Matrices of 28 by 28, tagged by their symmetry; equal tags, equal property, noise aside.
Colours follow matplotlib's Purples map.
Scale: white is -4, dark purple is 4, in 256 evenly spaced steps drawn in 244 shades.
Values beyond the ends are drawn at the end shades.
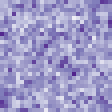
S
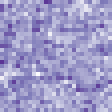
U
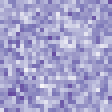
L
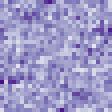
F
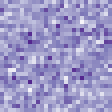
F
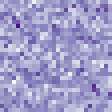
F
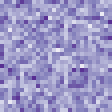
S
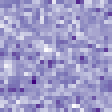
U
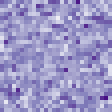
F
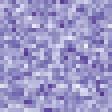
F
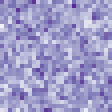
L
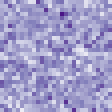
F
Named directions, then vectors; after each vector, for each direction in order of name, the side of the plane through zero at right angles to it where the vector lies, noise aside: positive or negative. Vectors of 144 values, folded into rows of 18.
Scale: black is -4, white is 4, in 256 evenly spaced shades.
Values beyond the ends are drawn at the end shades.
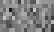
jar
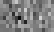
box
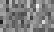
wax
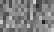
positive, negative, negative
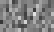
negative, negative, positive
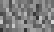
positive, positive, negative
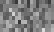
negative, negative, negative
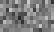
positive, negative, positive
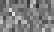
negative, negative, negative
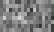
negative, positive, negative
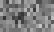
positive, negative, positive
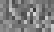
negative, negative, positive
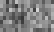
positive, negative, positive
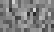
positive, positive, negative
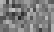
positive, negative, positive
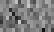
positive, positive, positive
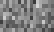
negative, positive, positive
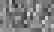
negative, negative, positive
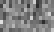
positive, negative, negative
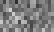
negative, negative, negative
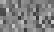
positive, positive, negative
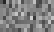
positive, negative, negative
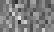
negative, negative, negative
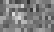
negative, positive, negative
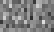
negative, positive, positive
